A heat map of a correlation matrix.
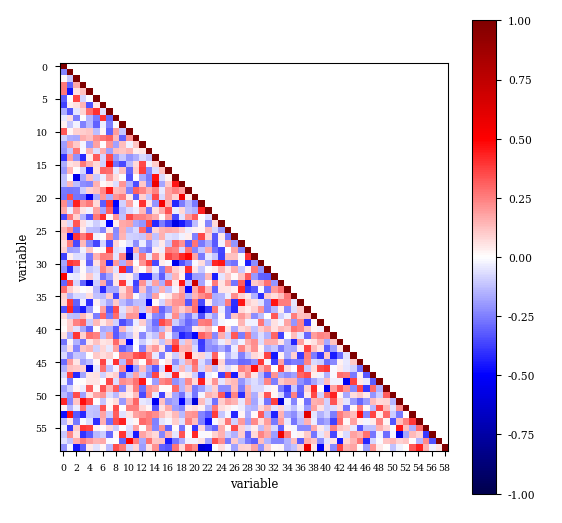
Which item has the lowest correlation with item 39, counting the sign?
58
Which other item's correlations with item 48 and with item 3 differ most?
43
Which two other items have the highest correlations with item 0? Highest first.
32, 51
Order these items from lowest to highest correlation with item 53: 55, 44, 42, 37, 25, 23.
55, 25, 44, 42, 23, 37
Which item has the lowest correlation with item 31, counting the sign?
1
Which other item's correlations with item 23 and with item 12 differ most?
45
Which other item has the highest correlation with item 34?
27
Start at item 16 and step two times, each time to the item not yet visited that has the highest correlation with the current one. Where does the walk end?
29
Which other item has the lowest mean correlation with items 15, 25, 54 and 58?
50
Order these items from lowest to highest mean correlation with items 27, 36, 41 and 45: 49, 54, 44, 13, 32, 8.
44, 13, 54, 49, 8, 32
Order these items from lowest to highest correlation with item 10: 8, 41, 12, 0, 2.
41, 12, 2, 8, 0
